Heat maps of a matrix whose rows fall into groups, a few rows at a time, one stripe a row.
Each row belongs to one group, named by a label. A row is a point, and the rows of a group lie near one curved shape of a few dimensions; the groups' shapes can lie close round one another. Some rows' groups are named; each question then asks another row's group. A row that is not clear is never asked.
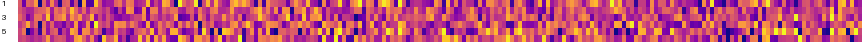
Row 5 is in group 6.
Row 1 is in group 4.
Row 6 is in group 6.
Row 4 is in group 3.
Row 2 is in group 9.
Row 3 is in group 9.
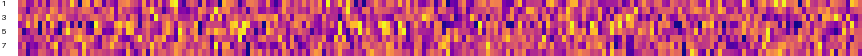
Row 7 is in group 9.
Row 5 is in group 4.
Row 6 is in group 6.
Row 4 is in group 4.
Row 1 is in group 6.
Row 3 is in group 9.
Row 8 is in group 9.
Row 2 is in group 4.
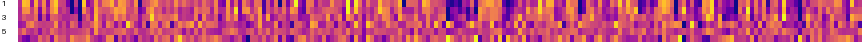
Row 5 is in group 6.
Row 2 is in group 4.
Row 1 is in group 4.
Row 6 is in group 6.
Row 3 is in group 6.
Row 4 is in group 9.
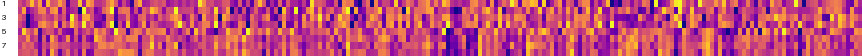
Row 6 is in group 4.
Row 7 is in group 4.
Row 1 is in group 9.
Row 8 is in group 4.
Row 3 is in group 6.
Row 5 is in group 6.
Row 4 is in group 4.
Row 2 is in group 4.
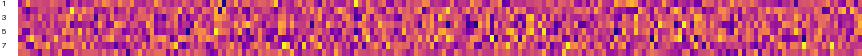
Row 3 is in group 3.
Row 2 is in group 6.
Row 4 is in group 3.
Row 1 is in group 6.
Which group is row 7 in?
9
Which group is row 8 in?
6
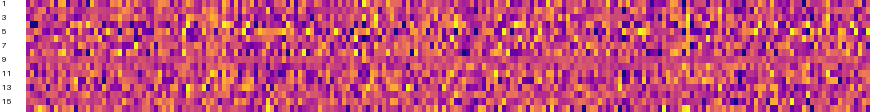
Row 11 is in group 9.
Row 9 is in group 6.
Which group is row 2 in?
4
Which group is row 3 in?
9
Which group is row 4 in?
4
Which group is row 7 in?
9
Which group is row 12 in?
3
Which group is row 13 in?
4
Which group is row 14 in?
6
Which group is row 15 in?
6
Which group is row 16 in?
9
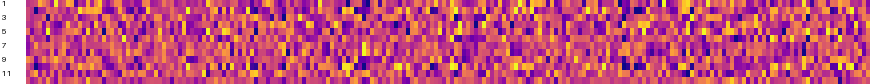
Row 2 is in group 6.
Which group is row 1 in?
9
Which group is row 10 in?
6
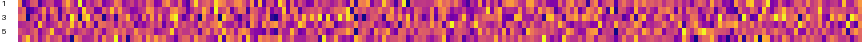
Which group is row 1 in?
4
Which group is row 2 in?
9
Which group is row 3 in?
6
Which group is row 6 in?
6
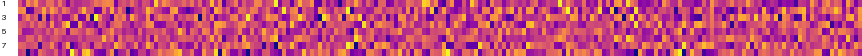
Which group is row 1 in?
9
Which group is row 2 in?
9
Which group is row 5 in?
6
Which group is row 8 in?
6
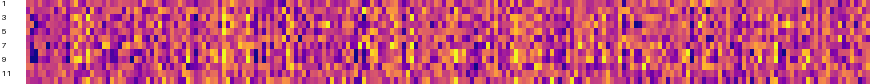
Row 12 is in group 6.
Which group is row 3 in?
4
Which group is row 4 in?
9
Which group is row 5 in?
4
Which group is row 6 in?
9
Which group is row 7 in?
4
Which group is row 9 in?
4
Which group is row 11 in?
4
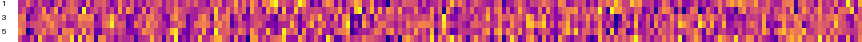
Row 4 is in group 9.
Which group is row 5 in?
9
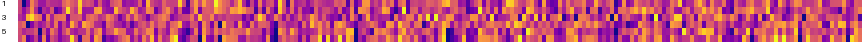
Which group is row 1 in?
4
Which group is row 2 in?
4
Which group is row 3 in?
9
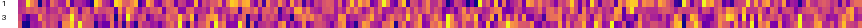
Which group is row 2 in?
6
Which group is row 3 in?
6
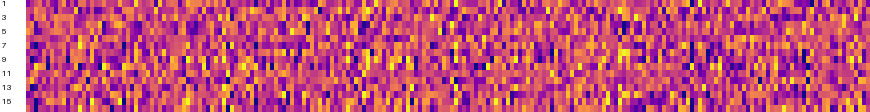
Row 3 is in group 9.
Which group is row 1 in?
9
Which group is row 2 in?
3
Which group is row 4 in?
9
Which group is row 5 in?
9
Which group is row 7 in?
6
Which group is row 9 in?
4
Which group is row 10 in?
4
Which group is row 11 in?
6
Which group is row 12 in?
6
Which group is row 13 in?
4
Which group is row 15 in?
4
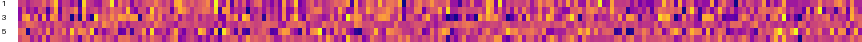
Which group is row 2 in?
9
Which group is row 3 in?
4
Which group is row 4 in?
6
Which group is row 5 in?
9
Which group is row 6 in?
6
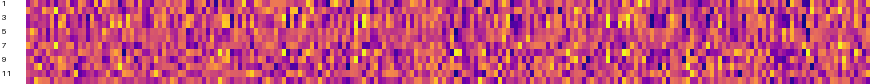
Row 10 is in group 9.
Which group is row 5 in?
6
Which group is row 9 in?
9
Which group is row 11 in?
3
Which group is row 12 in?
9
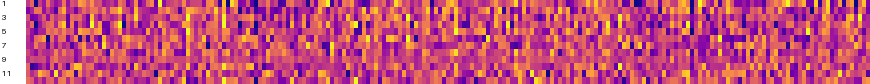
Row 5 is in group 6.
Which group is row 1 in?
9
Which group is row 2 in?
9
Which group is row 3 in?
4
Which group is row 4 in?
4
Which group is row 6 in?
4
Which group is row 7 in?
3
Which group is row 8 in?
6
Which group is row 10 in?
4
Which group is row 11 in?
9
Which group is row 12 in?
4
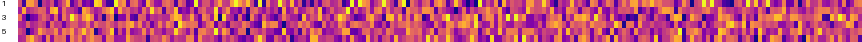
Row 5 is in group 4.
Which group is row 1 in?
4
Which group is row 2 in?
4
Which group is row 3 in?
6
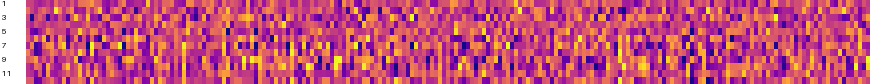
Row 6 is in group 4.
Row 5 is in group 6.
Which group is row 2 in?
9
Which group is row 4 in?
6
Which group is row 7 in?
4
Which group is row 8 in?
9
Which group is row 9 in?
3
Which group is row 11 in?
3
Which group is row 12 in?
9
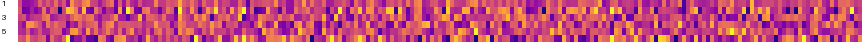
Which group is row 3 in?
6
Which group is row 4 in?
9
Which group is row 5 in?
3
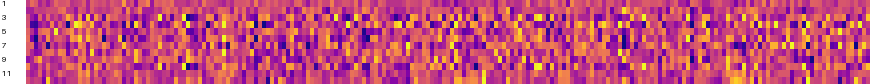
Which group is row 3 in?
3
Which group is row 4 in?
4
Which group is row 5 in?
9
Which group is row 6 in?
4
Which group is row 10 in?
3
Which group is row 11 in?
3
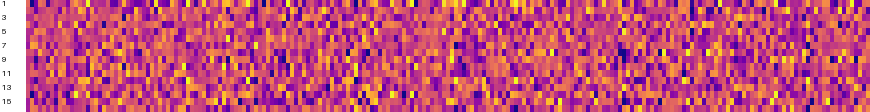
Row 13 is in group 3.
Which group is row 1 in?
4
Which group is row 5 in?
9
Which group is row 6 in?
6
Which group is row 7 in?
6
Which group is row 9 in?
6
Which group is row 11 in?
4
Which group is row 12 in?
6
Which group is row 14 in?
4
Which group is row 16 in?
6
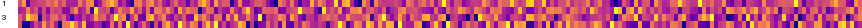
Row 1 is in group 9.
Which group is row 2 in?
3
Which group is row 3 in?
4
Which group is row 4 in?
4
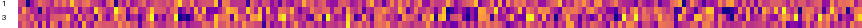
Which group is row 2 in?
6
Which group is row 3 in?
3
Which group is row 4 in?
4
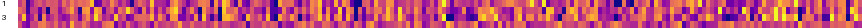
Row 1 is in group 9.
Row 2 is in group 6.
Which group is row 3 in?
6
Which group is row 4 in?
6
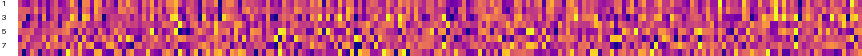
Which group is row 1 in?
6
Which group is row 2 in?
6
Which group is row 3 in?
6
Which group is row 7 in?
9
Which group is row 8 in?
4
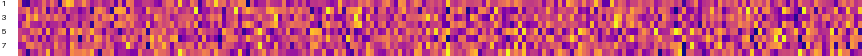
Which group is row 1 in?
4
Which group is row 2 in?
3
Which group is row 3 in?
9
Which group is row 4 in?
3
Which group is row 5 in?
9
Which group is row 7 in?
9
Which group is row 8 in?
6
